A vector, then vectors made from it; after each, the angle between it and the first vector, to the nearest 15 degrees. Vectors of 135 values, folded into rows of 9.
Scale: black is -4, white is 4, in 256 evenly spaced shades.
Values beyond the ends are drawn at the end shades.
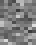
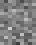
105 degrees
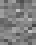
150 degrees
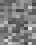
60 degrees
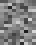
105 degrees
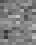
60 degrees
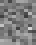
60 degrees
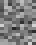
45 degrees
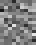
75 degrees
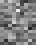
135 degrees
